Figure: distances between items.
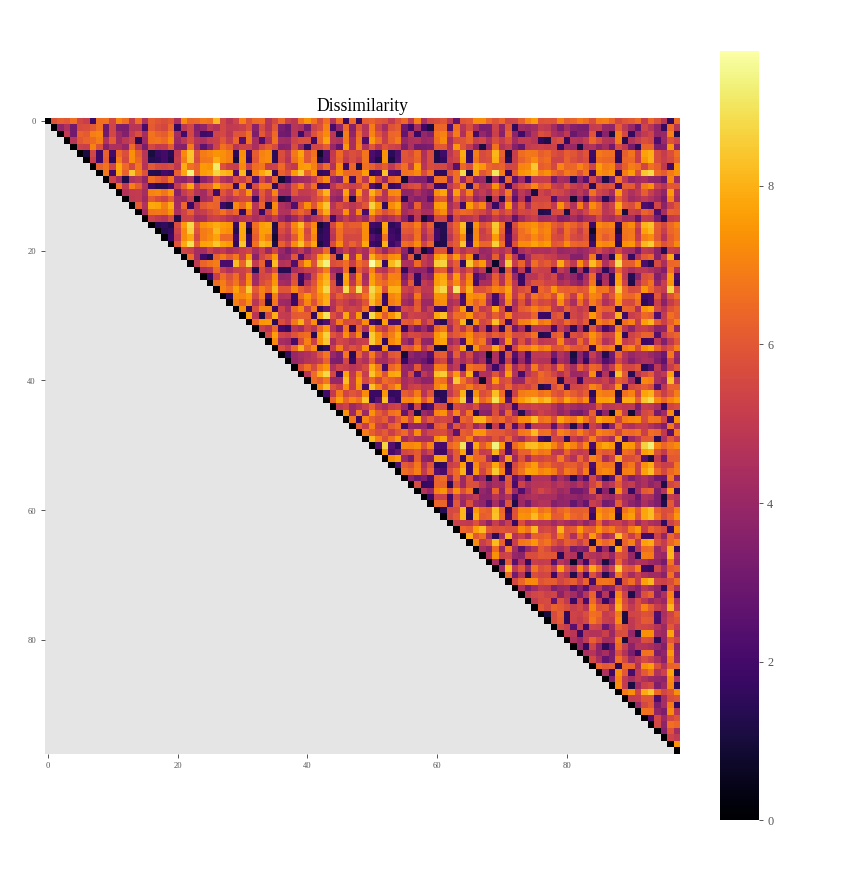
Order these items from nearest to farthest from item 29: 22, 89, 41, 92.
89, 41, 92, 22
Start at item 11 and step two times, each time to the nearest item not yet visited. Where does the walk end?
26
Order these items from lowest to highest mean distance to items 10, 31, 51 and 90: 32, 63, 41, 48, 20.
20, 32, 48, 63, 41
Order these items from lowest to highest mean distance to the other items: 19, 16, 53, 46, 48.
53, 16, 19, 48, 46
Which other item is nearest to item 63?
96
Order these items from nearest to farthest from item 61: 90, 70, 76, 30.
70, 76, 90, 30
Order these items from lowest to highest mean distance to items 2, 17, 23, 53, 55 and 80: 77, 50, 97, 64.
97, 77, 50, 64
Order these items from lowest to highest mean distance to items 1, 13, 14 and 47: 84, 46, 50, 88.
84, 46, 88, 50
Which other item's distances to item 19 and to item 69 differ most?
22
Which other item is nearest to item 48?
7
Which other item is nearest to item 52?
93
